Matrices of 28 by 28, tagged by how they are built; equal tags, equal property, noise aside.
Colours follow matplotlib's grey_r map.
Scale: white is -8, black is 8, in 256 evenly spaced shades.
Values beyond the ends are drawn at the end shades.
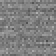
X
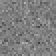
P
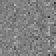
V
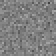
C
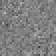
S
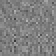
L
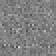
P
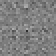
L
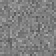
C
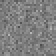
C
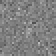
S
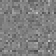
L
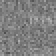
X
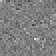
P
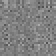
L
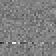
P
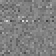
P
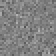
S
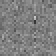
V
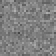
X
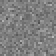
C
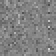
V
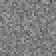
C
